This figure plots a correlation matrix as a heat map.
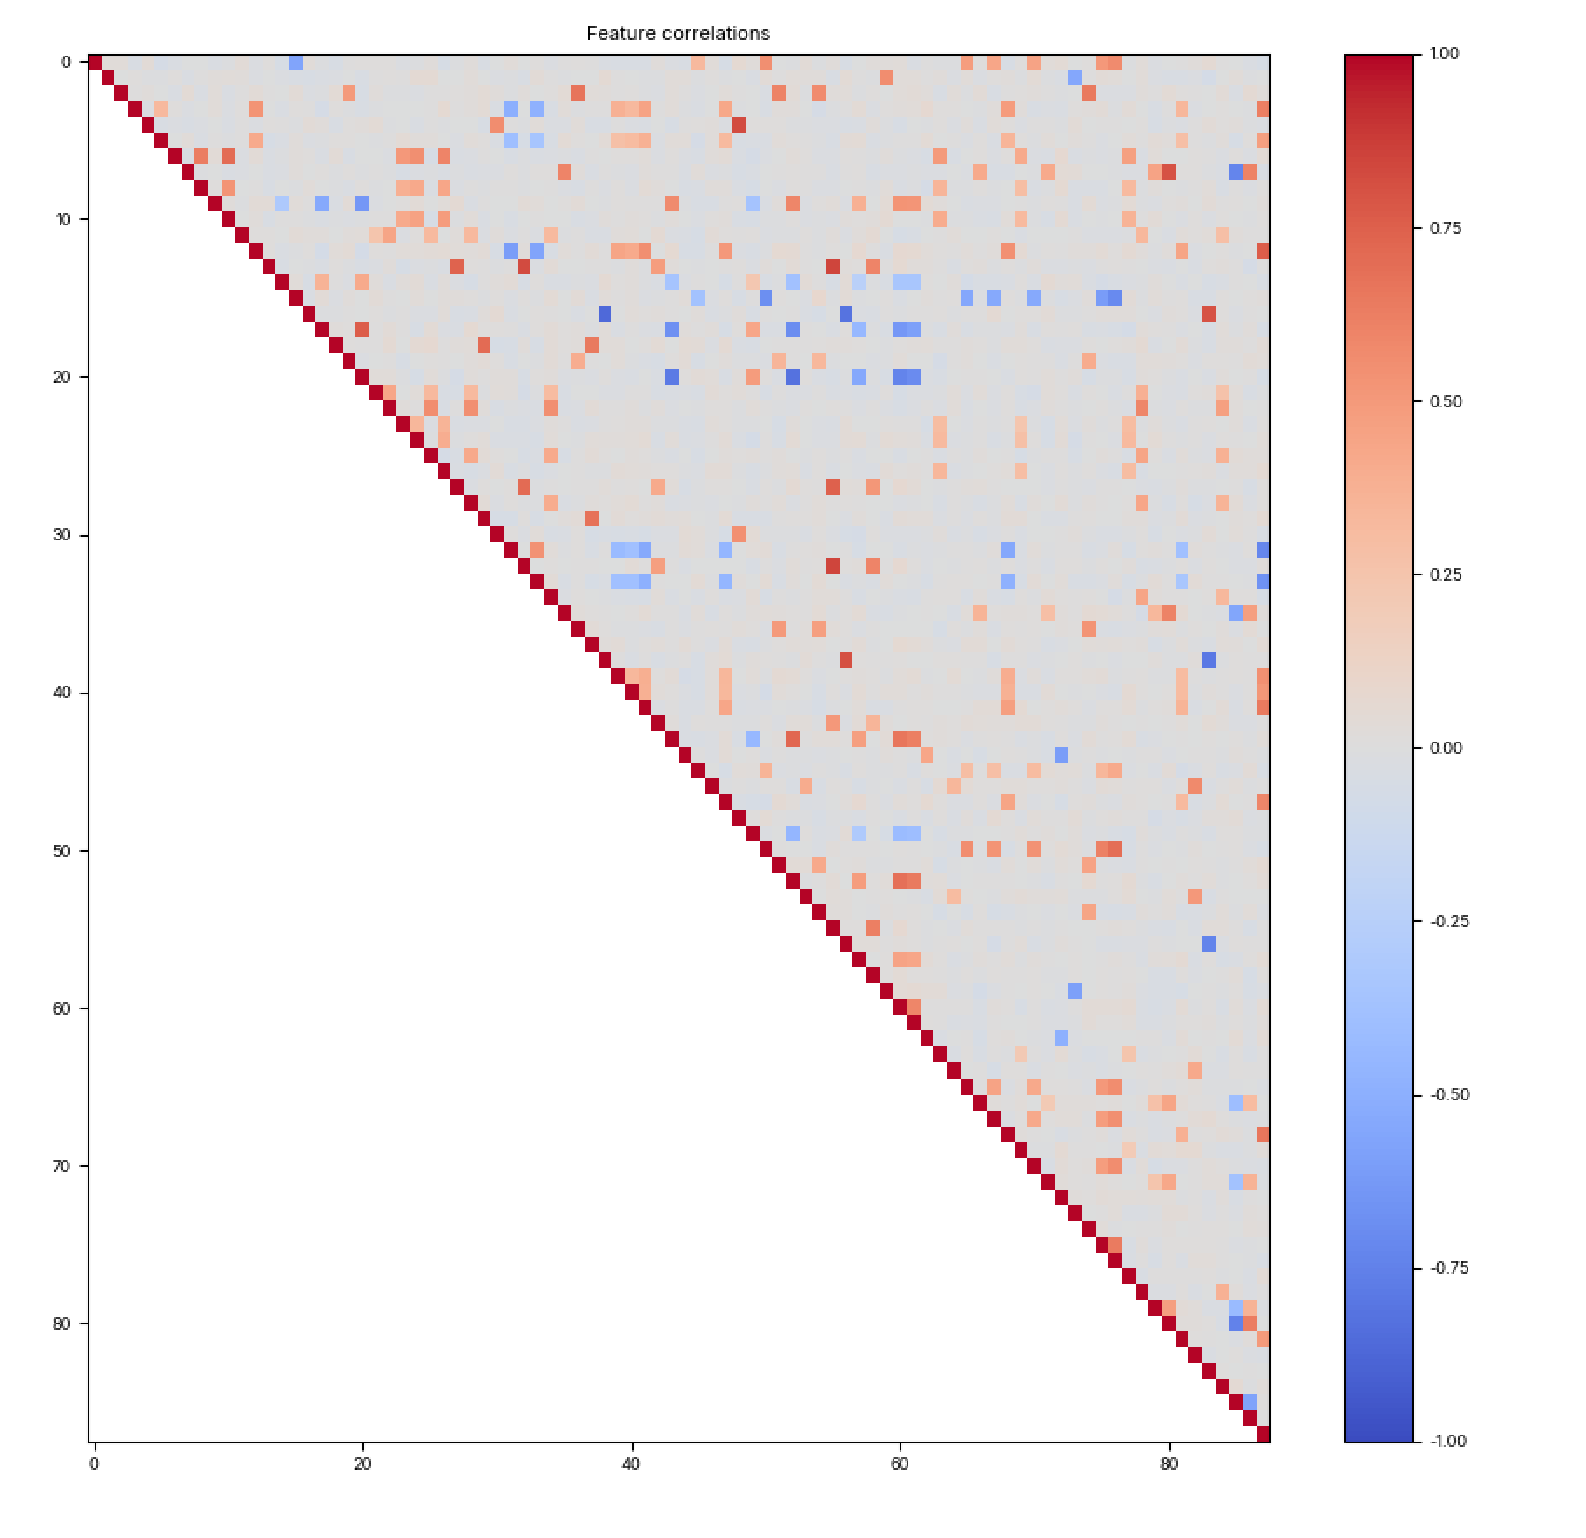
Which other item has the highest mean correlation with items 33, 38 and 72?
56
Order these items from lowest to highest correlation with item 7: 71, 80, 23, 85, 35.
85, 23, 71, 35, 80
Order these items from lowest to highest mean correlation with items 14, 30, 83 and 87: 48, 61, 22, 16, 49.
61, 22, 49, 48, 16
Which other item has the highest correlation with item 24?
6
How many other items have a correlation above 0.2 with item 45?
7
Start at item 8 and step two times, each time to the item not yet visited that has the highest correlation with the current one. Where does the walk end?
10
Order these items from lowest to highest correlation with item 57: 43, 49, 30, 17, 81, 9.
17, 49, 30, 81, 9, 43
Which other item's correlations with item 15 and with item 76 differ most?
50
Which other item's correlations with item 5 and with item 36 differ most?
2
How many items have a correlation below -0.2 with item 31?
10
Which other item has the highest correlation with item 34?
22
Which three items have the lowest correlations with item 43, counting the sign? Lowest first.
20, 17, 49
